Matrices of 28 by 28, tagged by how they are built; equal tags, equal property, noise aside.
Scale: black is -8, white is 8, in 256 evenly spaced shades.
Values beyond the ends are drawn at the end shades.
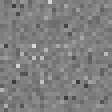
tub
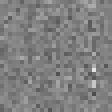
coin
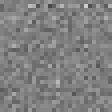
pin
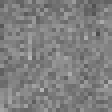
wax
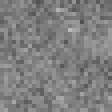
wax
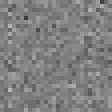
coin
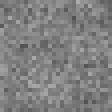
wax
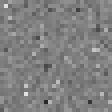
tub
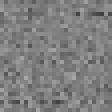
pin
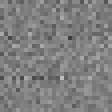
pin
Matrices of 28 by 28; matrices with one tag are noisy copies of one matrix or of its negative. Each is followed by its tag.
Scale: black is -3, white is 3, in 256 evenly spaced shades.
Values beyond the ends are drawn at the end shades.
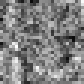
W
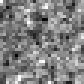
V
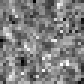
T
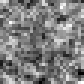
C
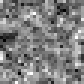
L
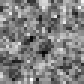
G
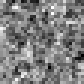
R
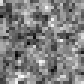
V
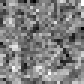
W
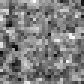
W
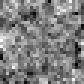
L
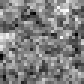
L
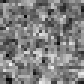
C
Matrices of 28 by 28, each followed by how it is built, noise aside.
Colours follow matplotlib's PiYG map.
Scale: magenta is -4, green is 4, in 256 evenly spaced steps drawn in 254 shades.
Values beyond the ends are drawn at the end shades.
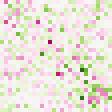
banded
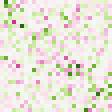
block diagonal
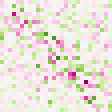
banded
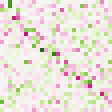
banded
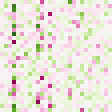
uneven columns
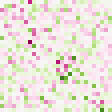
block diagonal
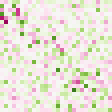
banded
